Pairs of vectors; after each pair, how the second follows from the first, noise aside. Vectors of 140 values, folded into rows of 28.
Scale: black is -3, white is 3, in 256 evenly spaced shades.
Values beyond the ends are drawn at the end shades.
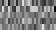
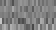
reversed, negated, shrunk.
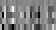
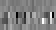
reversed, partly zeroed.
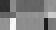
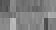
shrunk.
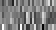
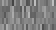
reversed, shrunk.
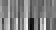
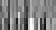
negated.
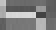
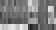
wrapped around.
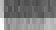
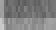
shrunk.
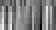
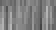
shrunk.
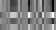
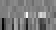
reversed, partly zeroed.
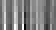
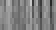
reversed, negated, shrunk.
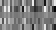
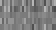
shrunk.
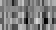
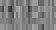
reversed, shrunk.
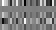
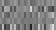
reversed, shrunk.
